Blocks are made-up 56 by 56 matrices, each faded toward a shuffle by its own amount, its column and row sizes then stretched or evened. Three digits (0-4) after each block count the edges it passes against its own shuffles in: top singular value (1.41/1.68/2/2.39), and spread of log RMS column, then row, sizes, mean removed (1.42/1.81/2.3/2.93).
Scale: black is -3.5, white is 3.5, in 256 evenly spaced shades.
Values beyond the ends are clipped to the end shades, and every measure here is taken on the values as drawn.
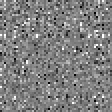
2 3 1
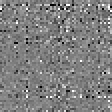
2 3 3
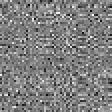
4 0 2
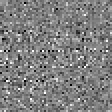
1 2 3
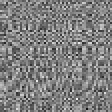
4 0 3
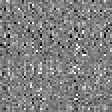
3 2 2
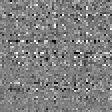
0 2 4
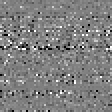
2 0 4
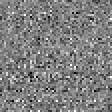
0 1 3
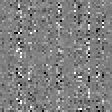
1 4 1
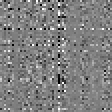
2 4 3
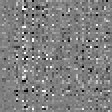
1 4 3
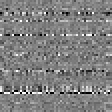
4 0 4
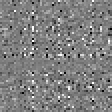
2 2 3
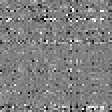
2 1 4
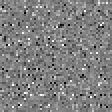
0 0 2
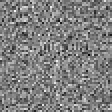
3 0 1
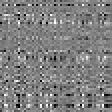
4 3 4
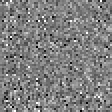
0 2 1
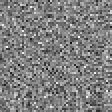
2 0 0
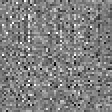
3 2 2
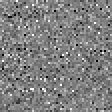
0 0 1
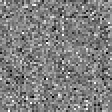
1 0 0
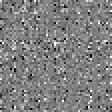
1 3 2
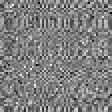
4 0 2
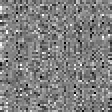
3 3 0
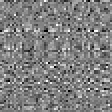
4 0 3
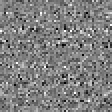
2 0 3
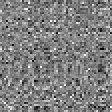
3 0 1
